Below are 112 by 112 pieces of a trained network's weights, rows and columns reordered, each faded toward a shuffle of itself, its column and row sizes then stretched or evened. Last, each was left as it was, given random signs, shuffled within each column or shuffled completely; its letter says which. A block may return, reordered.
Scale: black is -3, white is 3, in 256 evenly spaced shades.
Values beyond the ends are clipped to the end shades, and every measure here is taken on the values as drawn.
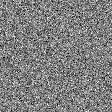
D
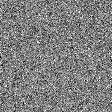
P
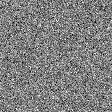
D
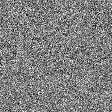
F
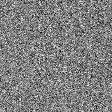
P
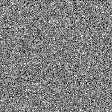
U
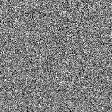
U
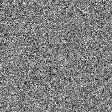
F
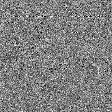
F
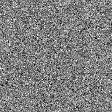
F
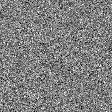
P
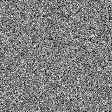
F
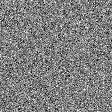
D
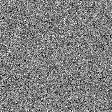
F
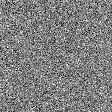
P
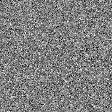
F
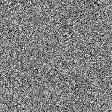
U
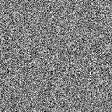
U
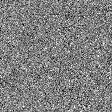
P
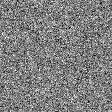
D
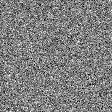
D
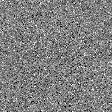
U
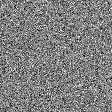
D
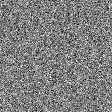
D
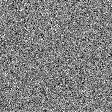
D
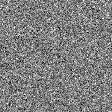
P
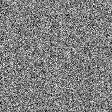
P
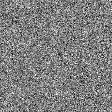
F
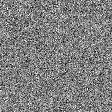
D
